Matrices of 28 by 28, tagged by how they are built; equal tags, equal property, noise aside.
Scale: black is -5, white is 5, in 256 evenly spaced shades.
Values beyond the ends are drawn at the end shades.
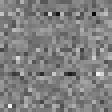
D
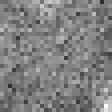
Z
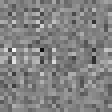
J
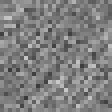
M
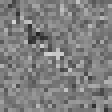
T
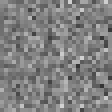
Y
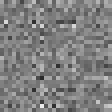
J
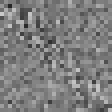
T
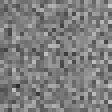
Y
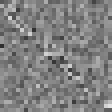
T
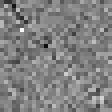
T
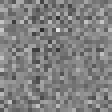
J
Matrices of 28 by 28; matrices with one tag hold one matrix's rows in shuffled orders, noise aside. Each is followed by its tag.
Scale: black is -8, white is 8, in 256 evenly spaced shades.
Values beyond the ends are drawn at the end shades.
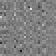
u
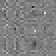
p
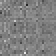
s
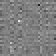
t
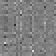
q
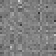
t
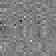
u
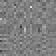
u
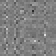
p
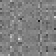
t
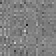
s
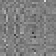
p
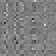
p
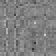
p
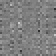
t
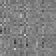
s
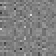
u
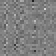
p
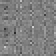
q
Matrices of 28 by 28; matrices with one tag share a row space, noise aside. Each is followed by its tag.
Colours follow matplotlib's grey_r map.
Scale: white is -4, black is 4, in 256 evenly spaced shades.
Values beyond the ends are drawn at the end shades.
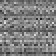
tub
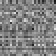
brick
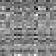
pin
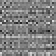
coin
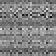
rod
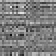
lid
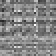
pin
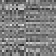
lid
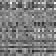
brick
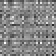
tub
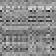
coin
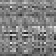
brick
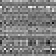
coin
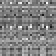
rod
